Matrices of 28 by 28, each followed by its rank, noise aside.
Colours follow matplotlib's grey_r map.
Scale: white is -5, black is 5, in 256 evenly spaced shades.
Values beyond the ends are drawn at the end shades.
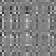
two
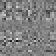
three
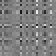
one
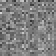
four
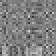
three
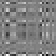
one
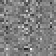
three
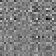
three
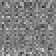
four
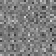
four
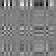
one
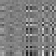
one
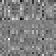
three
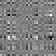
two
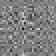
four
